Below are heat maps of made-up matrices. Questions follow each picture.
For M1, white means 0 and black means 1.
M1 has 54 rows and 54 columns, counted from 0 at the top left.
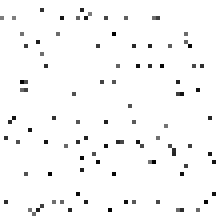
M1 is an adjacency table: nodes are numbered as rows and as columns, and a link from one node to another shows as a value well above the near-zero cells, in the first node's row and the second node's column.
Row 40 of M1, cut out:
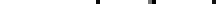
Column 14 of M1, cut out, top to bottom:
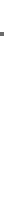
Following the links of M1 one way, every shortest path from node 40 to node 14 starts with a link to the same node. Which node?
node 53
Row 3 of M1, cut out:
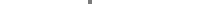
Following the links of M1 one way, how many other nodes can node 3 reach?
4
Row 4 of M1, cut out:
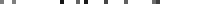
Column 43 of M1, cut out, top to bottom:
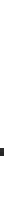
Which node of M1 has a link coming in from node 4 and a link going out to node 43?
node 38
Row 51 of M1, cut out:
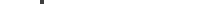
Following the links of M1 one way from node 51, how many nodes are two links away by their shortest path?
2
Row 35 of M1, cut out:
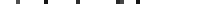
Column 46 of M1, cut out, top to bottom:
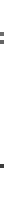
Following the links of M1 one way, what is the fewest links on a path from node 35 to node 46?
4
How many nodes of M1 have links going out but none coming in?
1
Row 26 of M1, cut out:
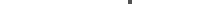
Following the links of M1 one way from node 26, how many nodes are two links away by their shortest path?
1
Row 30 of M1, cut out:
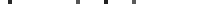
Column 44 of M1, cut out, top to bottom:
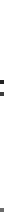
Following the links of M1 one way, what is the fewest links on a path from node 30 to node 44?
3
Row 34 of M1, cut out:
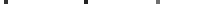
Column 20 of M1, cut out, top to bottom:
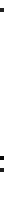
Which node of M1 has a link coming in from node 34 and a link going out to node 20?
node 39
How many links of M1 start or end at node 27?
1
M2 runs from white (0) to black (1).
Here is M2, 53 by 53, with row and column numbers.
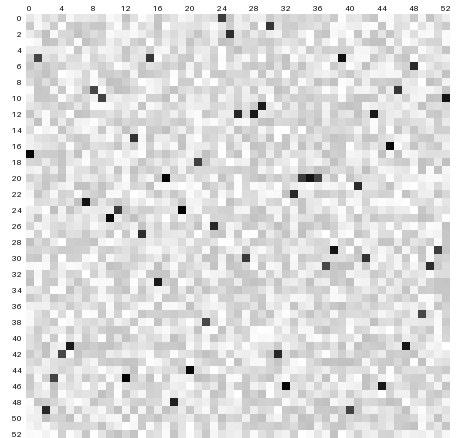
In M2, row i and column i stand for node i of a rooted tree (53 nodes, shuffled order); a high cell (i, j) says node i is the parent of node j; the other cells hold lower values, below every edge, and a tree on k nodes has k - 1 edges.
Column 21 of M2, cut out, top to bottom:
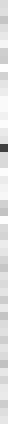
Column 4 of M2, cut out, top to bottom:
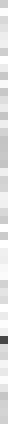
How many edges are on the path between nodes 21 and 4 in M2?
6
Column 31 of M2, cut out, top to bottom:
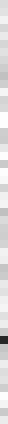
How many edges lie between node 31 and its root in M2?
9
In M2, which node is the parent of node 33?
22
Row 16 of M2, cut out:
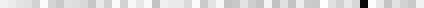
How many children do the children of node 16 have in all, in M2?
2
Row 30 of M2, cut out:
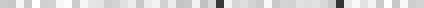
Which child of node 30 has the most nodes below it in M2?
42
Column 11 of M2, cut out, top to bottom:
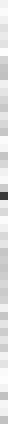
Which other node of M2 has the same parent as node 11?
19
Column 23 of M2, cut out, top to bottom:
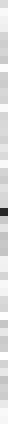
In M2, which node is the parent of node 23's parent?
12
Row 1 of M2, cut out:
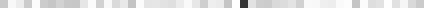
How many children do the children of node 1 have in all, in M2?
2
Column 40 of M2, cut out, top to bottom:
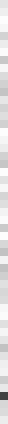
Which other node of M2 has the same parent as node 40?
2
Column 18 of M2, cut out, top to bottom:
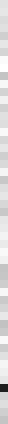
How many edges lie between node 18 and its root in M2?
2
